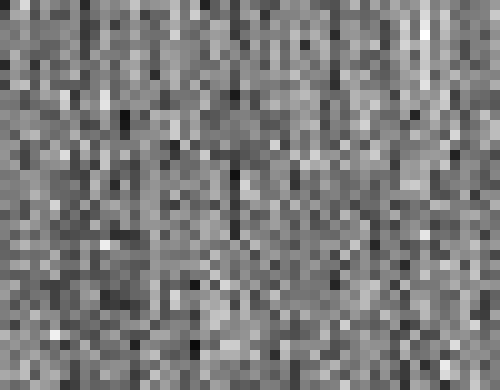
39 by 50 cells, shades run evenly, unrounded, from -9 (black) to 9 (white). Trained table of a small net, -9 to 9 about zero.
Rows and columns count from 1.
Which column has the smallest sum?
24
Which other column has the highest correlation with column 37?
1
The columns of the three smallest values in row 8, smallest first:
16, 34, 9
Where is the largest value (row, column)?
4, 43
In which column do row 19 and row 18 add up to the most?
25
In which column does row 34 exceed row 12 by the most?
6
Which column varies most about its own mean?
41
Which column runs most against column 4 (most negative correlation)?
45
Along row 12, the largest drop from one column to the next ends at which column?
42
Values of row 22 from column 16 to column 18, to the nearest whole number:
3 -2 2
